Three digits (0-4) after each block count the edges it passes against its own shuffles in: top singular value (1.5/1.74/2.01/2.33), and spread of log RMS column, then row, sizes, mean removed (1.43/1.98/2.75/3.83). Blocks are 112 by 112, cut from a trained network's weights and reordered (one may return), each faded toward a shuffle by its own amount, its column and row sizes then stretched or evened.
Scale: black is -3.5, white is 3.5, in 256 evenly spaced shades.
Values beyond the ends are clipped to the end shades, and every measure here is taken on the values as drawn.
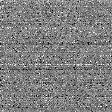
2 1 2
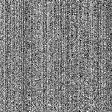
4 0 0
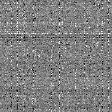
3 3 1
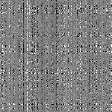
4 4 3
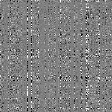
2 4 3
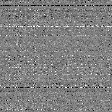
3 1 3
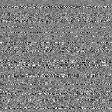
3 0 4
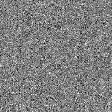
0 1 1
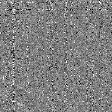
1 3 1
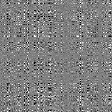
4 4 4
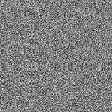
2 1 0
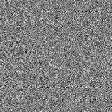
2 0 1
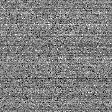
3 1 1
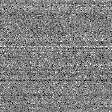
2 1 1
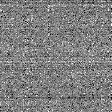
2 2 0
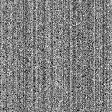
4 0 0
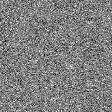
0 0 1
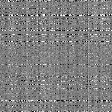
3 1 4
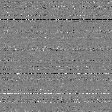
4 0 3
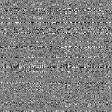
3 1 4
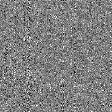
2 3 0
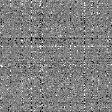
2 3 1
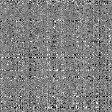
2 2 3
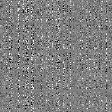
0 4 3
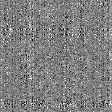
2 2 2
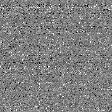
0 1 2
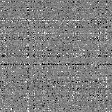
2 2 3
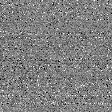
0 0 2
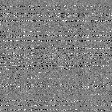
0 0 4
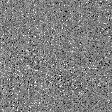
0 0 1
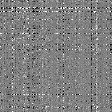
3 3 3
